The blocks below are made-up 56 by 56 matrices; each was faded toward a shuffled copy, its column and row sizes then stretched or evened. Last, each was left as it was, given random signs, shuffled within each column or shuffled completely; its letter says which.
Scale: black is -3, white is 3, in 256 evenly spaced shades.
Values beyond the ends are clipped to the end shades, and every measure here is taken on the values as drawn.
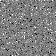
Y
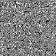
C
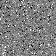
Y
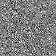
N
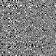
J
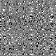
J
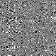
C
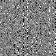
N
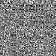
J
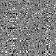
J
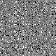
J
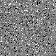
N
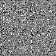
C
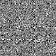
C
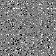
C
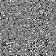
J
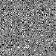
C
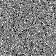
Y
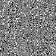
N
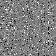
N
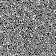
Y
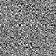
J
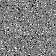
Y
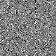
N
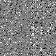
C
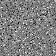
Y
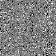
N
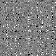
J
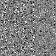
N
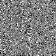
N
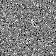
Y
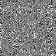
N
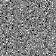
N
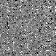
N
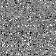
C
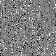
N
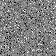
Y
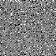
J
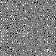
J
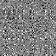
J
